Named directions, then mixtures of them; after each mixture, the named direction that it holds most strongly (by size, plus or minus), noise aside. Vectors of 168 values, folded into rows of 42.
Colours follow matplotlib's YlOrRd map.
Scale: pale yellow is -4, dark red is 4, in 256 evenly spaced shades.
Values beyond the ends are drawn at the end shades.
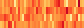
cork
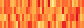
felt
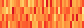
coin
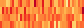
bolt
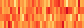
cork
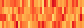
felt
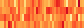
cork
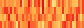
felt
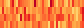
bolt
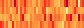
cork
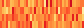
coin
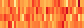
cork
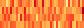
bolt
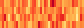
felt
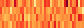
bolt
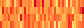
bolt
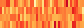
bolt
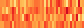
cork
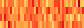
cork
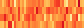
cork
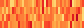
coin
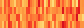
felt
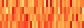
coin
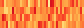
felt
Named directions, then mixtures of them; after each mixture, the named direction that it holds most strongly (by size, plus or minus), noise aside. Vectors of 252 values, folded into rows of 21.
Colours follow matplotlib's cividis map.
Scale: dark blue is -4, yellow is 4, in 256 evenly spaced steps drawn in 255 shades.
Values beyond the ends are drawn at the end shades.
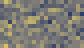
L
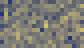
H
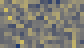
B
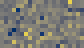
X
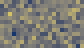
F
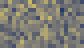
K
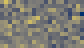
L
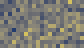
X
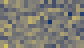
L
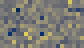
X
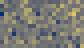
F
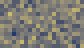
F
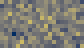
F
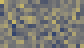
F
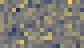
X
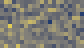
L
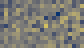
H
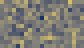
B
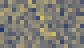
K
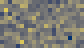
B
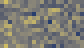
L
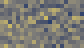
L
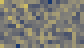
B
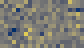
X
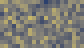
B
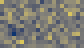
F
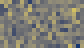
F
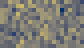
K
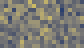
K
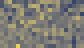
B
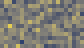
B
